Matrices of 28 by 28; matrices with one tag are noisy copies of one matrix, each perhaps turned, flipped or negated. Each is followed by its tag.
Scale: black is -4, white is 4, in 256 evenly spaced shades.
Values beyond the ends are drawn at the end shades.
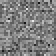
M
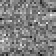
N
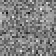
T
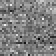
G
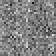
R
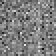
T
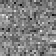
N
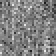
G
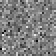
R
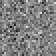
R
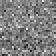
R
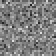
R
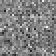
R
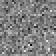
R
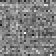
M
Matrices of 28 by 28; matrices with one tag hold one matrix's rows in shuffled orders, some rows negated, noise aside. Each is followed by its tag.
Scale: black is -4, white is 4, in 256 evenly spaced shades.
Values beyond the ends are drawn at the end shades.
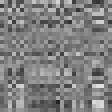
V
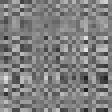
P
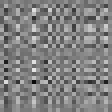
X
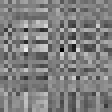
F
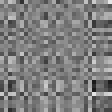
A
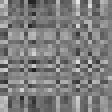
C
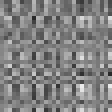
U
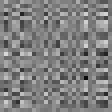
P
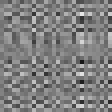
U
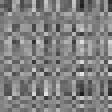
U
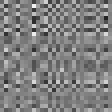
X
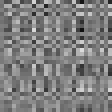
U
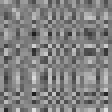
X
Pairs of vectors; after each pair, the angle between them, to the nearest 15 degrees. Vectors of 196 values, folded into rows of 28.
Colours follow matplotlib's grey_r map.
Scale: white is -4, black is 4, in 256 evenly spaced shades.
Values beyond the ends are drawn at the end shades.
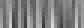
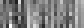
60 degrees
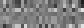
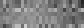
30 degrees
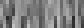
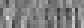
150 degrees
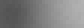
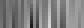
60 degrees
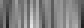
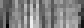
15 degrees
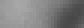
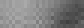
15 degrees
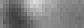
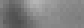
15 degrees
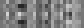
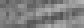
105 degrees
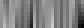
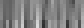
105 degrees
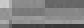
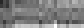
150 degrees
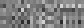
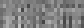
135 degrees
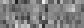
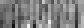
60 degrees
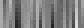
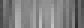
135 degrees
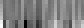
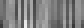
120 degrees
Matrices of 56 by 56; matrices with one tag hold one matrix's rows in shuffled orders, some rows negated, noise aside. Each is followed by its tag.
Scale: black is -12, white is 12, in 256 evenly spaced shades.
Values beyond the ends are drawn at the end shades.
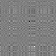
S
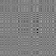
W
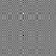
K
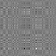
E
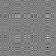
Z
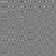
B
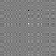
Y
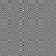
K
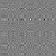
B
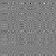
B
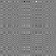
E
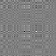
E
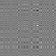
W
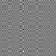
K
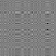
Z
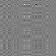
E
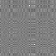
S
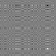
Z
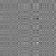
W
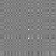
Y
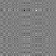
E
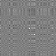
S
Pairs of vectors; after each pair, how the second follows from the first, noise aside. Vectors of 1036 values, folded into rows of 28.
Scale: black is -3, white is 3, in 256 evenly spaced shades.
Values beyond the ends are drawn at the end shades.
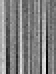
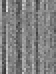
wrapped around, negated, shrunk.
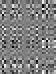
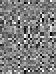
wrapped around, negated.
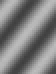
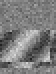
wrapped around, negated, partly zeroed.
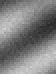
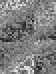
wrapped around, negated, partly zeroed.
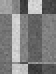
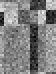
wrapped around, negated.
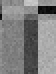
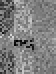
wrapped around, partly zeroed.
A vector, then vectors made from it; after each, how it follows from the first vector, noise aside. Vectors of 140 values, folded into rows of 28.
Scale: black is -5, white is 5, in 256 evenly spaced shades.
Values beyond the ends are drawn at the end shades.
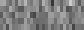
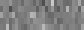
negated, partly zeroed.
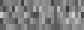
wrapped around.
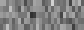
sign-scrambled.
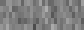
wrapped around, shrunk.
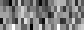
reversed, scaled up.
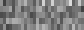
sign-scrambled.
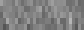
wrapped around, negated, shrunk.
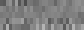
negated, partly zeroed.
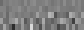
reversed, negated, partly zeroed.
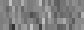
reversed, negated, partly zeroed.
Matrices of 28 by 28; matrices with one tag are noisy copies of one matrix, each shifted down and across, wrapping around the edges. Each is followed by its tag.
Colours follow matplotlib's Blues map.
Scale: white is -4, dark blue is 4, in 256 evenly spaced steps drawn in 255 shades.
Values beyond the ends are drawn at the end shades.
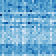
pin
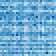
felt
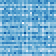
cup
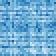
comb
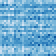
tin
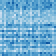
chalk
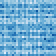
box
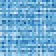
cup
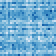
comb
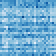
tin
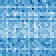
pin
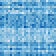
chalk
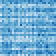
box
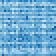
felt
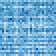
felt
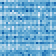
box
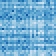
tin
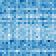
pin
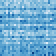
tin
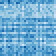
chalk
